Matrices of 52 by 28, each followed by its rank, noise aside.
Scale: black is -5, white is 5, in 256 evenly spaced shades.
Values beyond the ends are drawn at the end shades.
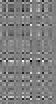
one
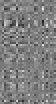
two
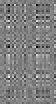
one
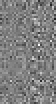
four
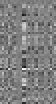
two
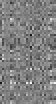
three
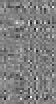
four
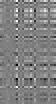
one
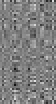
three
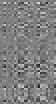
two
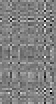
two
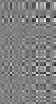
one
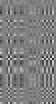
one
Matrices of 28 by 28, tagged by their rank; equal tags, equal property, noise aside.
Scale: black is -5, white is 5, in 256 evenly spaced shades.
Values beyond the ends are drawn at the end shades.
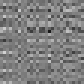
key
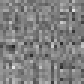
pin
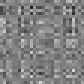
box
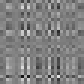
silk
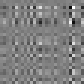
silk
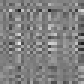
key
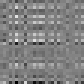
silk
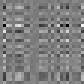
silk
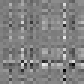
key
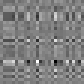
silk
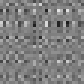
key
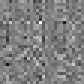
pin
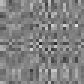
box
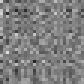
box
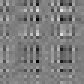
silk
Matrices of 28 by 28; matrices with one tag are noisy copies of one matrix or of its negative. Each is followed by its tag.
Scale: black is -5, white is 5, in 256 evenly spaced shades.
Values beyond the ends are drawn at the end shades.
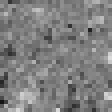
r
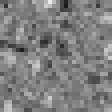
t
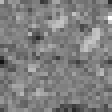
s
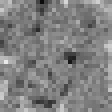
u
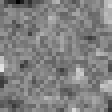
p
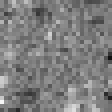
r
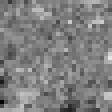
r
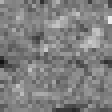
s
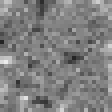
u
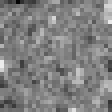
p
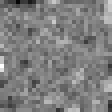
p
